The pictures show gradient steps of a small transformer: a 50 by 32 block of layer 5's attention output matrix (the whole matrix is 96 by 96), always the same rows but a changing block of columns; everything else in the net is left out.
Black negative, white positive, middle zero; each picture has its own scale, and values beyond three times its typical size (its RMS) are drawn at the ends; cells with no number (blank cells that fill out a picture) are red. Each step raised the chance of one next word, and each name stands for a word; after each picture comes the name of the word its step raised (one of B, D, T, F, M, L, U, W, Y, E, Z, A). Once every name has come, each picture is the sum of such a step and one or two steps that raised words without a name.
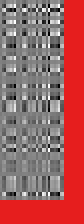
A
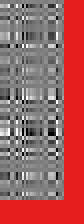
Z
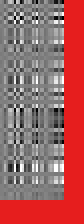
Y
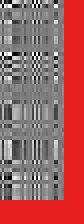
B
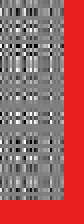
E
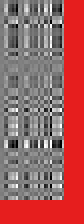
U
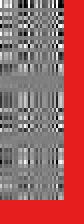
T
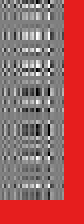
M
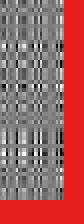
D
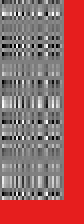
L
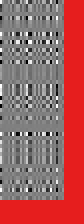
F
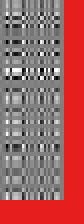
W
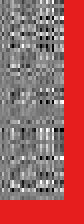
M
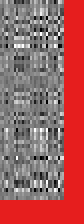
E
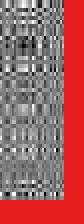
A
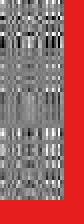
F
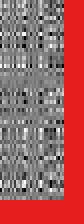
M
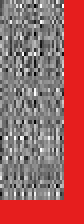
M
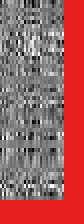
F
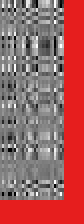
A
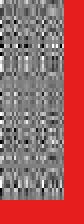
E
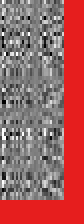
F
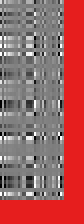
L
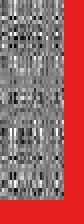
Z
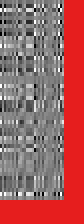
A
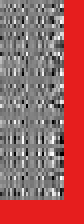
D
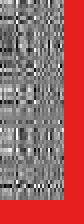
M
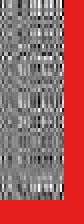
T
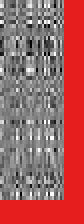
W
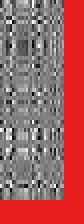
M
